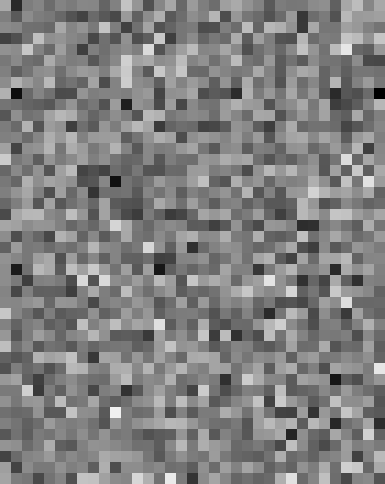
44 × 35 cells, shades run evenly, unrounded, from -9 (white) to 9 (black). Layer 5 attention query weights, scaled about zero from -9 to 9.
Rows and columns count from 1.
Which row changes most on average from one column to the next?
26
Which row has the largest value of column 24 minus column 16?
44
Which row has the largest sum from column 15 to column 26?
12
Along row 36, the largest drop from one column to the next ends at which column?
19
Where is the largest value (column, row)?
35, 9
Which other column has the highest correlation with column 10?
8
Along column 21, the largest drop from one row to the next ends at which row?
31
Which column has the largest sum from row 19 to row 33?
29
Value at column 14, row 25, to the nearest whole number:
-2
